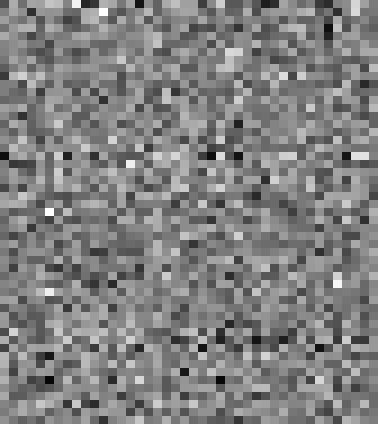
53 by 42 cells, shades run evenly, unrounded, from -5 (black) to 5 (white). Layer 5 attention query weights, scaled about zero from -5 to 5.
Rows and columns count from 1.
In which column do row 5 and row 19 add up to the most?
10
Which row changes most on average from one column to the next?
20
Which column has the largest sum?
7
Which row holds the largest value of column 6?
27
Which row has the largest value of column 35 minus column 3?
24
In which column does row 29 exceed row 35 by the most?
26
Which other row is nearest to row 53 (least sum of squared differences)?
41
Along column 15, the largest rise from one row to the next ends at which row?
21
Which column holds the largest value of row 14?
35
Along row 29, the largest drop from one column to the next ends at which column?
4
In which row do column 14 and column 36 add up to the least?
32
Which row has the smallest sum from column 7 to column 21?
34
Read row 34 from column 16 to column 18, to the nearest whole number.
-3 1 1
